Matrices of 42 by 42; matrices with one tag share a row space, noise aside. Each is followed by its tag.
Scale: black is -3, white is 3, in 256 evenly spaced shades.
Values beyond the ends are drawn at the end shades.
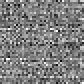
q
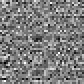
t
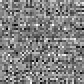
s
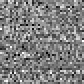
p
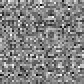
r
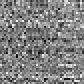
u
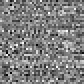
s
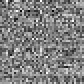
s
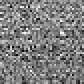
p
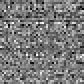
r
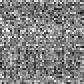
r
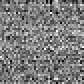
q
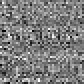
t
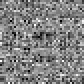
p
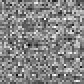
u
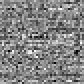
u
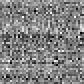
q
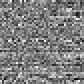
u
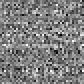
q
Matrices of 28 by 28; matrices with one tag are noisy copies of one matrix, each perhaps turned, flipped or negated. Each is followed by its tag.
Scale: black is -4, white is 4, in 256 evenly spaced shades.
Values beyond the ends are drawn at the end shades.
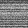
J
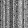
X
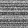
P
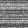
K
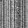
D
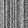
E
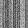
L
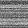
K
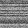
E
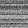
X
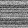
K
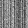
D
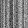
X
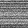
J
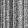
X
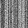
K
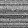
X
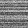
P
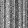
X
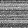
K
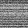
J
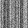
K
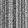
P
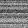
X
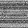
K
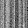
X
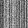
J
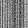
J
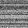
X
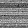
L
